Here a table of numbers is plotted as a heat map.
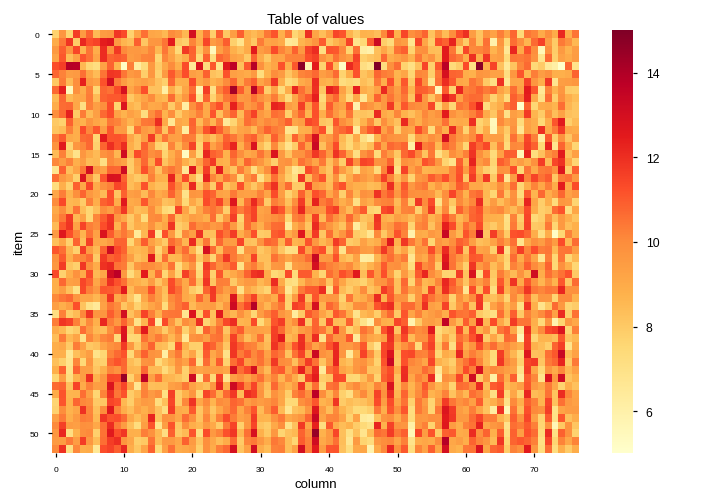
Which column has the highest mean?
38
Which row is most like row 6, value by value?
47
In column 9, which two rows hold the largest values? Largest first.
30, 18
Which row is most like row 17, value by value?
35
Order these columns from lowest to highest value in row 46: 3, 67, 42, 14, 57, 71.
42, 71, 14, 67, 3, 57
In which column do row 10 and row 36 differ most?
15
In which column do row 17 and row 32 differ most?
20
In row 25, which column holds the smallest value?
73
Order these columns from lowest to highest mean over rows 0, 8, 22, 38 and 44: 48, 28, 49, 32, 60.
28, 48, 60, 32, 49
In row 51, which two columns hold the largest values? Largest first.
57, 38
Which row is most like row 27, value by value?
18
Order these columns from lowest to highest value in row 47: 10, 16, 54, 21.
16, 21, 10, 54
